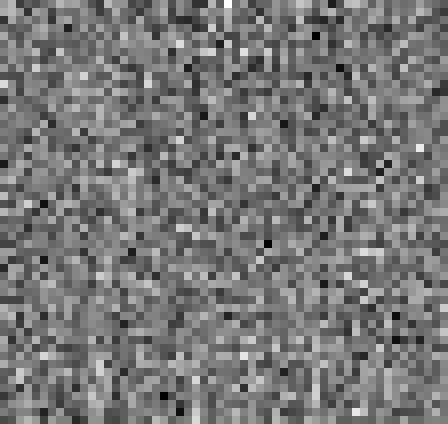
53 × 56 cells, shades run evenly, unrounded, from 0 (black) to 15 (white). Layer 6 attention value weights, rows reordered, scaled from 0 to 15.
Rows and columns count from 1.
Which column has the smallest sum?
22
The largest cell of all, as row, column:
1, 29
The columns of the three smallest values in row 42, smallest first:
44, 4, 47
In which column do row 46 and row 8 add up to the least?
33
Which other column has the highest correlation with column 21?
8
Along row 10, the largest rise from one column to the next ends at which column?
45
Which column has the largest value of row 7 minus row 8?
27
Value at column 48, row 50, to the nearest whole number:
6
